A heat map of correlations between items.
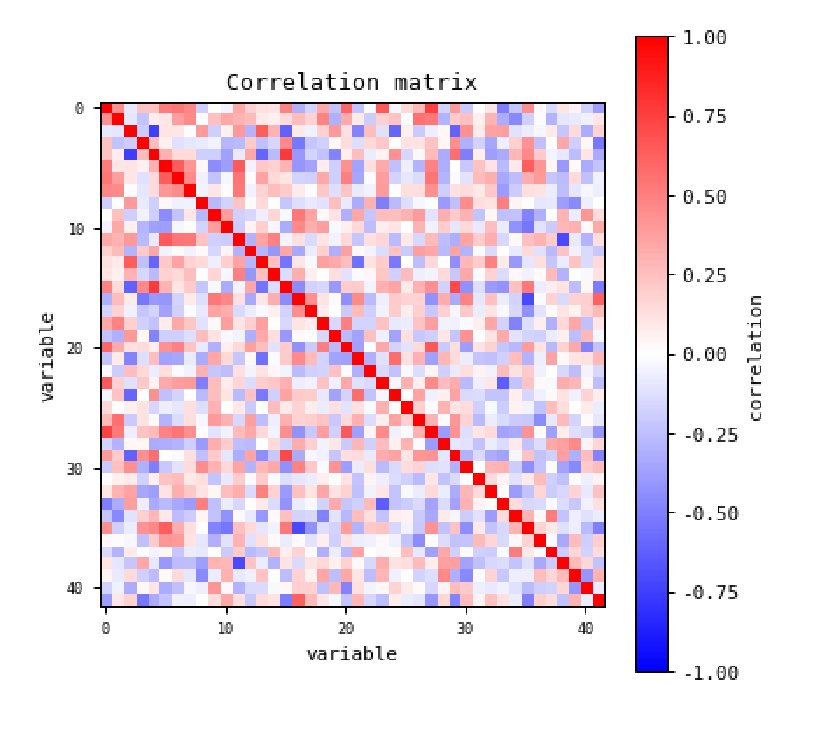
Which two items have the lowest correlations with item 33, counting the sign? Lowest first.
23, 0
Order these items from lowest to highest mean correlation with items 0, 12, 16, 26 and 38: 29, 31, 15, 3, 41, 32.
31, 41, 32, 3, 15, 29
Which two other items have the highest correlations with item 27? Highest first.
0, 20
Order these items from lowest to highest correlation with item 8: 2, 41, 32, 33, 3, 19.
3, 41, 32, 19, 2, 33
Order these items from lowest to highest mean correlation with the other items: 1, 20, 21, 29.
21, 29, 20, 1
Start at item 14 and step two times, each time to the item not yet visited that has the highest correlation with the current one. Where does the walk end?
5
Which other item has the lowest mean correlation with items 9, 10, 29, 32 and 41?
35
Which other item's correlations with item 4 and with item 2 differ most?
15
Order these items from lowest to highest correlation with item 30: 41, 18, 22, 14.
18, 22, 41, 14
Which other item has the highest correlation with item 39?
28
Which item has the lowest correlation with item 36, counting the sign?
26
